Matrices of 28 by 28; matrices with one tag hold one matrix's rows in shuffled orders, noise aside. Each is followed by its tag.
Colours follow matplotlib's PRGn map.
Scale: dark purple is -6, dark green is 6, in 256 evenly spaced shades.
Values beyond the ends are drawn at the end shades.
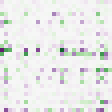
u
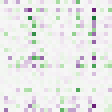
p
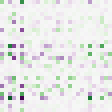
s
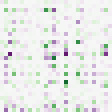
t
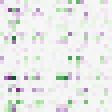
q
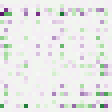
u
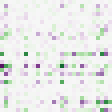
u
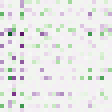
s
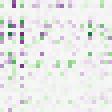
s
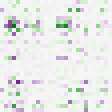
q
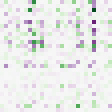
p
